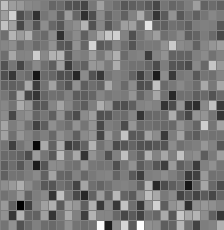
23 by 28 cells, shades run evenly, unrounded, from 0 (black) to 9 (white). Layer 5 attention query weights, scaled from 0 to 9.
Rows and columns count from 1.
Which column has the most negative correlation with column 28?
3
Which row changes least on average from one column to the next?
1
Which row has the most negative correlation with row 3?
6
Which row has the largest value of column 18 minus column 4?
23
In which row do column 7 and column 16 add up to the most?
21
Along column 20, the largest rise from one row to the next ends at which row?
9
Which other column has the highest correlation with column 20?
10
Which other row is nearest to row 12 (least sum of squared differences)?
15
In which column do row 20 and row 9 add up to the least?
11
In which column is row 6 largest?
5
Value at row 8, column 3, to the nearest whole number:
4
